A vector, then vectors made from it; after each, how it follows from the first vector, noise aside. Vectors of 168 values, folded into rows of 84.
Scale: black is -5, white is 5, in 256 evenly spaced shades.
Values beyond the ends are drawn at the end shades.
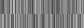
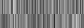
sign-scrambled.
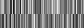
negated, scaled up.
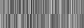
wrapped around, negated.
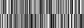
reversed, scaled up.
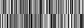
reversed, scaled up.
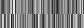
scaled up.
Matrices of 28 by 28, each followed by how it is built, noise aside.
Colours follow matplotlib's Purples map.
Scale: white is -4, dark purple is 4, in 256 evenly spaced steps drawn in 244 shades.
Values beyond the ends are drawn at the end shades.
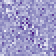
banded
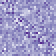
banded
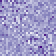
block diagonal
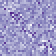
banded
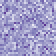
noise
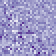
lower triangular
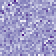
block diagonal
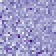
lower triangular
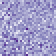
lower triangular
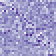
banded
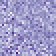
lower triangular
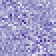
block diagonal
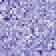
block diagonal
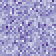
noise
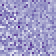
lower triangular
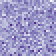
noise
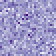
block diagonal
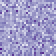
noise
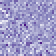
lower triangular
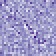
banded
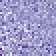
lower triangular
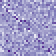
banded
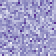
noise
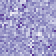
block diagonal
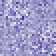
block diagonal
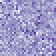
block diagonal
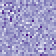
block diagonal
